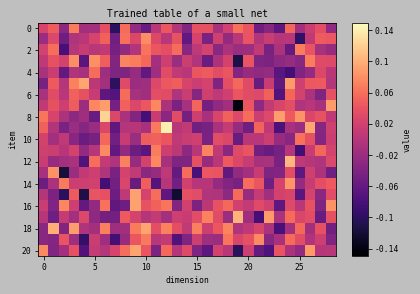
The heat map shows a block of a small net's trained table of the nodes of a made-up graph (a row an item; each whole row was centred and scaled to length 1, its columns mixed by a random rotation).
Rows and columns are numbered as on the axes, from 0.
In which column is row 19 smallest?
4
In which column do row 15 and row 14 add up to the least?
13
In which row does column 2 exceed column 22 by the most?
14
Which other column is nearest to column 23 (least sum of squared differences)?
7
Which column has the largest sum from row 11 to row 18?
24
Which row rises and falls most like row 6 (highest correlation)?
5
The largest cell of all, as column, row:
12, 9
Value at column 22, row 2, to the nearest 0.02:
-0.04
